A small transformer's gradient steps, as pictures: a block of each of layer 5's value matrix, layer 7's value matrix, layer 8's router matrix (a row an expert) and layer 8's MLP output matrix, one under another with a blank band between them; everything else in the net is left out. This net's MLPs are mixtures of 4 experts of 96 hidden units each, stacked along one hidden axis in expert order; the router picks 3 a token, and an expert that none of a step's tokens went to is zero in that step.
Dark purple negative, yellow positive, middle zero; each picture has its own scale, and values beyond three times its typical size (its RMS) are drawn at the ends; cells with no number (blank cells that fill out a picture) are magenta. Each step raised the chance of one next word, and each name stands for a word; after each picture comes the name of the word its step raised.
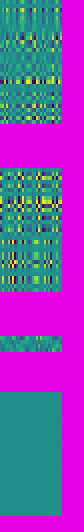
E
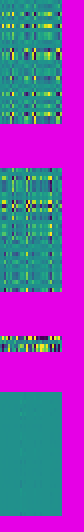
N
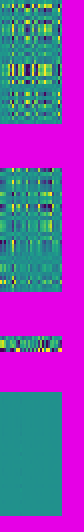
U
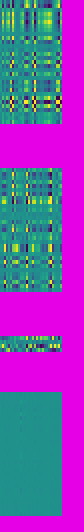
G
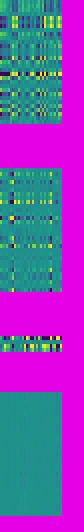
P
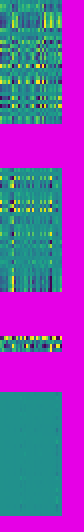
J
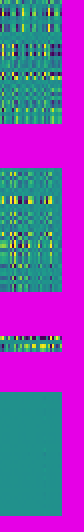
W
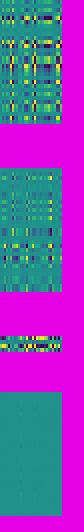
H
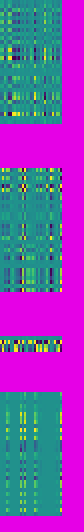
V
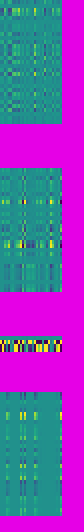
W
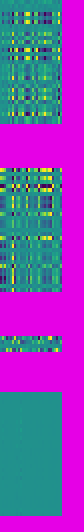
V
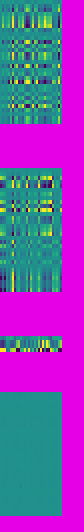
J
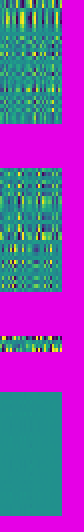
G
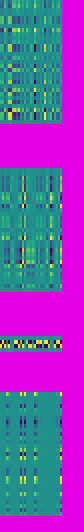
U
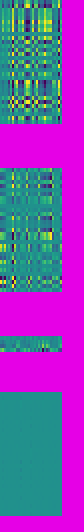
G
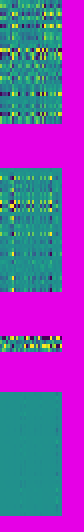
N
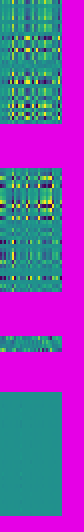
E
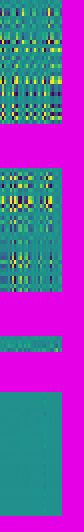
E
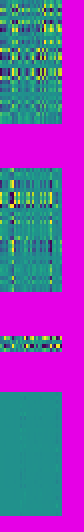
U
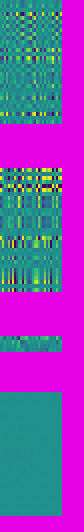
V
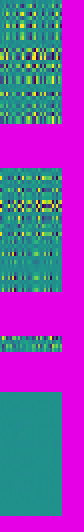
N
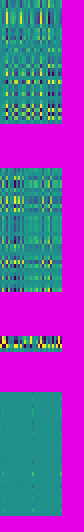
E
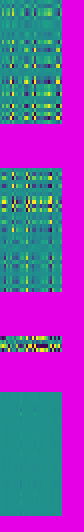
E
